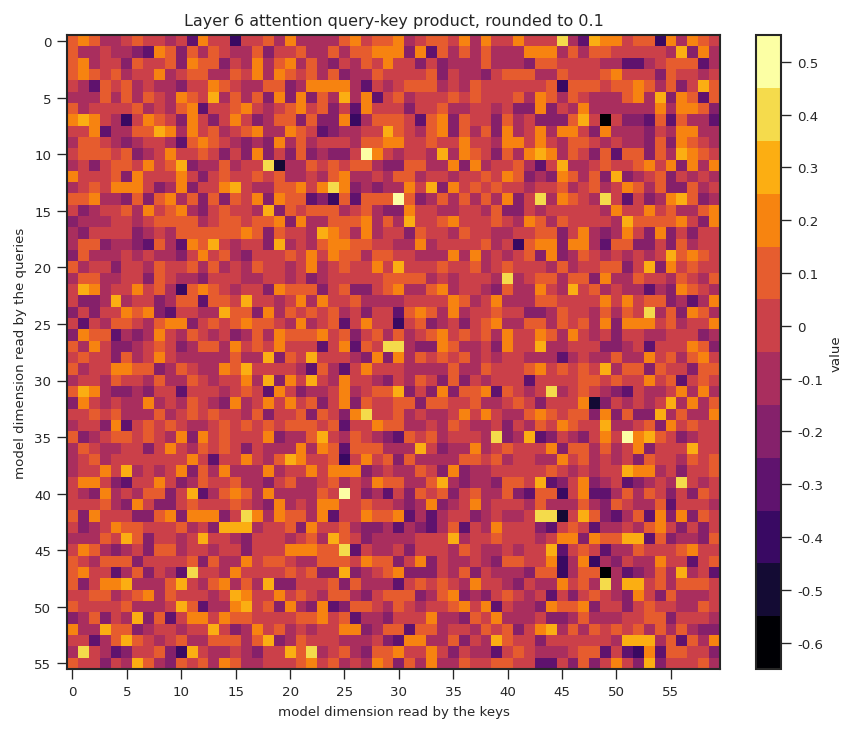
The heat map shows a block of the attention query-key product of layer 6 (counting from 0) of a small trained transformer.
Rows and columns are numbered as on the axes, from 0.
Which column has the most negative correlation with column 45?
47
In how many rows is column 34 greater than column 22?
26
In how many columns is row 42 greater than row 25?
24
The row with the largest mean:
16
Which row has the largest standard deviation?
42
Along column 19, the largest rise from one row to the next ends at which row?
12
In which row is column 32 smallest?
7
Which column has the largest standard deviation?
49
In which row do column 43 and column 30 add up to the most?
14
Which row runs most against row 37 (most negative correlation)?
52
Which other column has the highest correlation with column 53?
18
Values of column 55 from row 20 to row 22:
0.2 -0.1 -0.2
